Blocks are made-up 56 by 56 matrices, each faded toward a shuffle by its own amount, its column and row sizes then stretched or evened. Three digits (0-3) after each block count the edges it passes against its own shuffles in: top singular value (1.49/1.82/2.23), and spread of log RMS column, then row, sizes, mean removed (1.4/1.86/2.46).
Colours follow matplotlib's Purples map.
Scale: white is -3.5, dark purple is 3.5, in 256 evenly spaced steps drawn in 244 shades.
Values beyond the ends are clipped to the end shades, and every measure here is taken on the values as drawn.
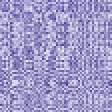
3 1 1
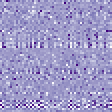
3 0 3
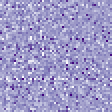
1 1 1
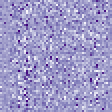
0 3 0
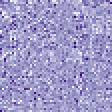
1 2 1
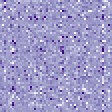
1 2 2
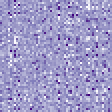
2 3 0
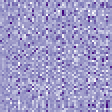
3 3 0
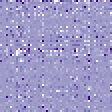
1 3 3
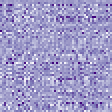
3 1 3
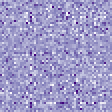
1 2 2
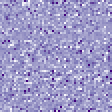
0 1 2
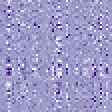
3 3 2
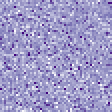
0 0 0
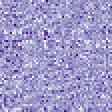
2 1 1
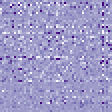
1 2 3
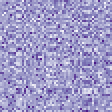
3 0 0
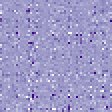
0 2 2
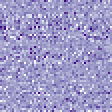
2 0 2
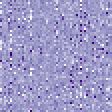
0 3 0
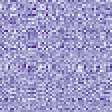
3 1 3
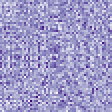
2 1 1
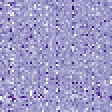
1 3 1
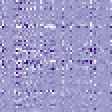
2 3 3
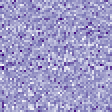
1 1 1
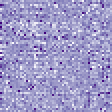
2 1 1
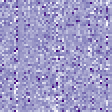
0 3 1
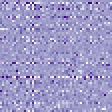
3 1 3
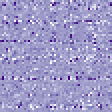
1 1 3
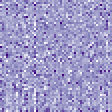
2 2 2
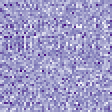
2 0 2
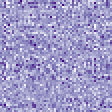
2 1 2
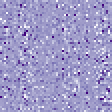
0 3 1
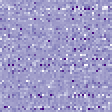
1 1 3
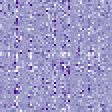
1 3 1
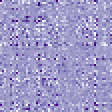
1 3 3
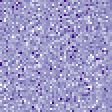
0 2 0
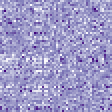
2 0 2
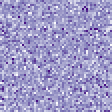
0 1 0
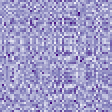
3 2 1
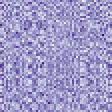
3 2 0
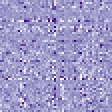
1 2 3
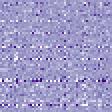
2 2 3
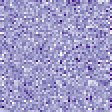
2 2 1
